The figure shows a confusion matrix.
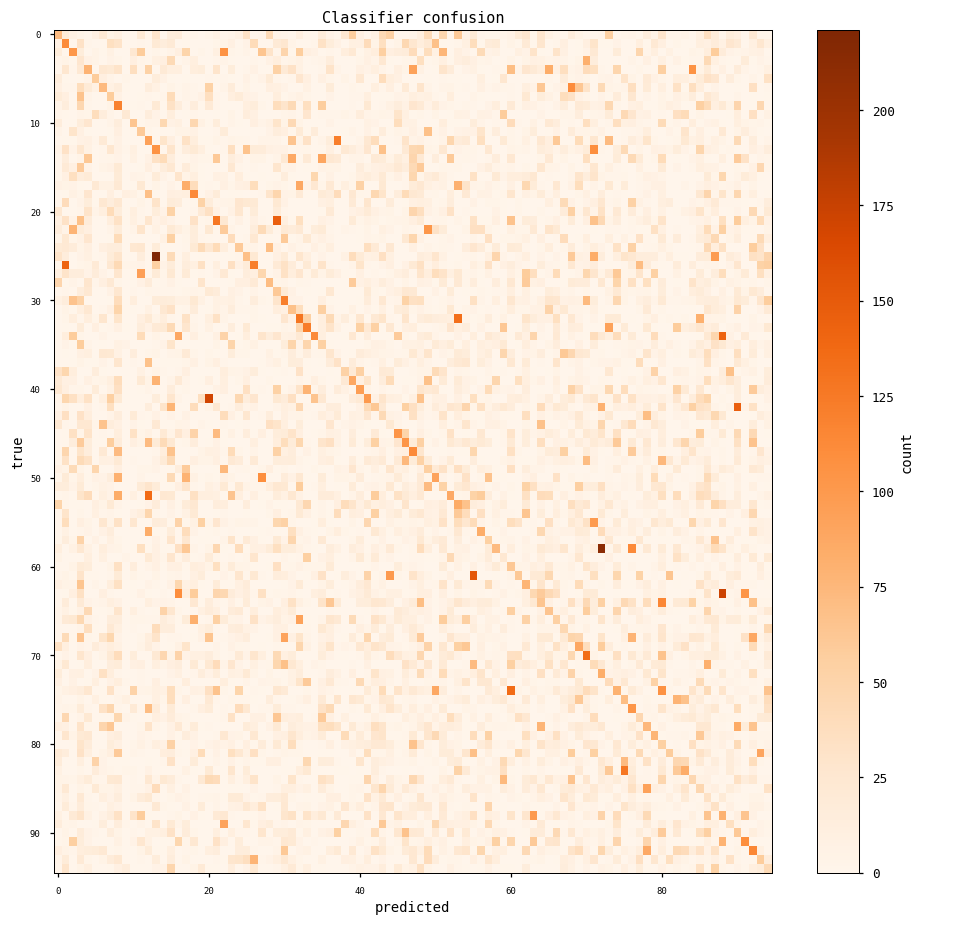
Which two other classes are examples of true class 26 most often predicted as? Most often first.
1, 77
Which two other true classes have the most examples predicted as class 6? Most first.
44, 78
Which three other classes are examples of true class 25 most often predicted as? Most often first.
13, 87, 71
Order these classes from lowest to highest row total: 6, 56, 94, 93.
94, 56, 93, 6
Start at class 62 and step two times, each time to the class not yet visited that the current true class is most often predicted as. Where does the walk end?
70
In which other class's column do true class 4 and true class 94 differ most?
84
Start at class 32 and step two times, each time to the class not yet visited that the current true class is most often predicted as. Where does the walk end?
54
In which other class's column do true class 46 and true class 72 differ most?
12
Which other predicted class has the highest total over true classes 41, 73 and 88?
20
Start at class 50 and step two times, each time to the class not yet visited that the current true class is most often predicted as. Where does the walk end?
11
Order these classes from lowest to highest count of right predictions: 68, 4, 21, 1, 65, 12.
68, 65, 4, 12, 1, 21
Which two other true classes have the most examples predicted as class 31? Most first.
14, 12
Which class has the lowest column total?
9
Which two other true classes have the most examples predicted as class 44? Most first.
61, 0
